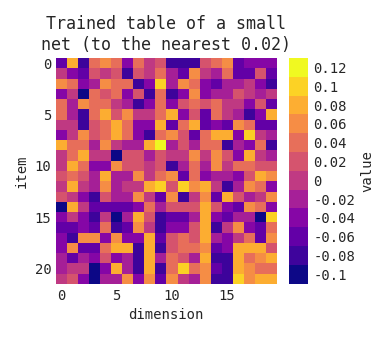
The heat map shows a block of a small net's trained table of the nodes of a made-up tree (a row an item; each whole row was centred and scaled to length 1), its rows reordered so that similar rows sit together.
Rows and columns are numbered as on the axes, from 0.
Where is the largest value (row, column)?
8, 9
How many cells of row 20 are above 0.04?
6
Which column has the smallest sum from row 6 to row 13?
3
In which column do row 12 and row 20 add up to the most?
11
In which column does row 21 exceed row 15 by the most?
18
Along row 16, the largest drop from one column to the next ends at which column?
14
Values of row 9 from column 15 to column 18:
0.02 -0.04 0.08 0
